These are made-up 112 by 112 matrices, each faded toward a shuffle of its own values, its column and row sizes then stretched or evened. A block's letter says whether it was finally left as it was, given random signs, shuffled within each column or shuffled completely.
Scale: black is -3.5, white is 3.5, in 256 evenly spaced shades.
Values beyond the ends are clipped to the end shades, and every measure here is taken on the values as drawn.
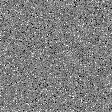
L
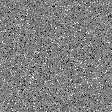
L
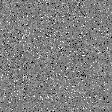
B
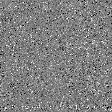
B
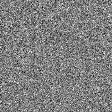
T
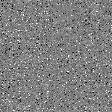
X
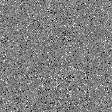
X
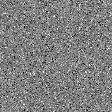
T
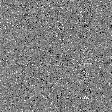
B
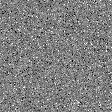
L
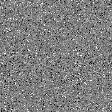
B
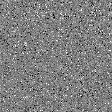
B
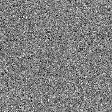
T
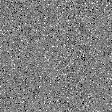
B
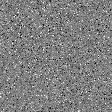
L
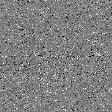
B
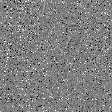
X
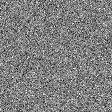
L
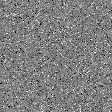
L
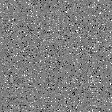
X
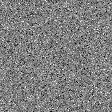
L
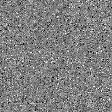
X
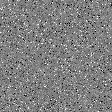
L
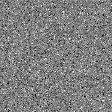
T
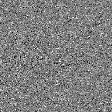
X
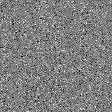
T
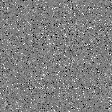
B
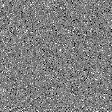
X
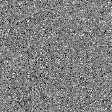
B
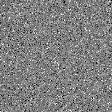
X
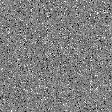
T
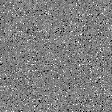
X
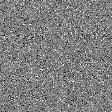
B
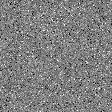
L
